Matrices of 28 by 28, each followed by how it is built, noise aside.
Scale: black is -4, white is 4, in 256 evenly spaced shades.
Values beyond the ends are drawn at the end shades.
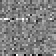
uneven rows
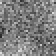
smooth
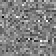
uneven rows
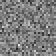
noise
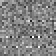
uneven rows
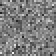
noise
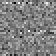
uneven rows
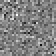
block diagonal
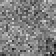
smooth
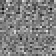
repeating columns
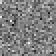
noise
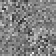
block diagonal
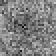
smooth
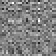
low rank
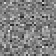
low rank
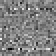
uneven rows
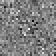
block diagonal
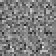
repeating columns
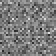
repeating columns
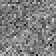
Hankel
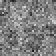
smooth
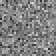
noise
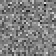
noise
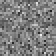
noise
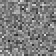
noise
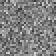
noise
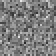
repeating columns
